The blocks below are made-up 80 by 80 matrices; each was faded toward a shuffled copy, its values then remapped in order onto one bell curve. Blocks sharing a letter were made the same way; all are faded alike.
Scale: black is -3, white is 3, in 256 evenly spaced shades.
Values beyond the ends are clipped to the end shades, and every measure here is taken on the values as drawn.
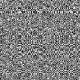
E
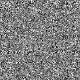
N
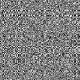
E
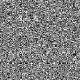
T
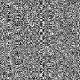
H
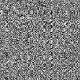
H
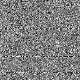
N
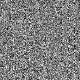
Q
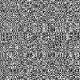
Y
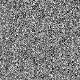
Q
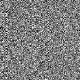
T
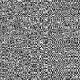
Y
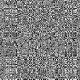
E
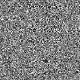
N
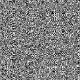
T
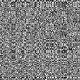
E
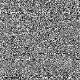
N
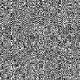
H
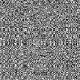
Y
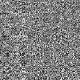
T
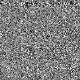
N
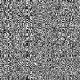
H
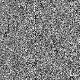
Q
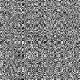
Y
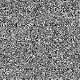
N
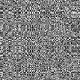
E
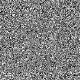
N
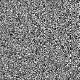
Q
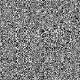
T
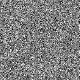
Q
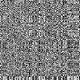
E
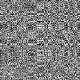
E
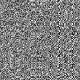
H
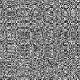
Y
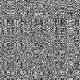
E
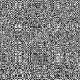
Y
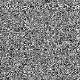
N
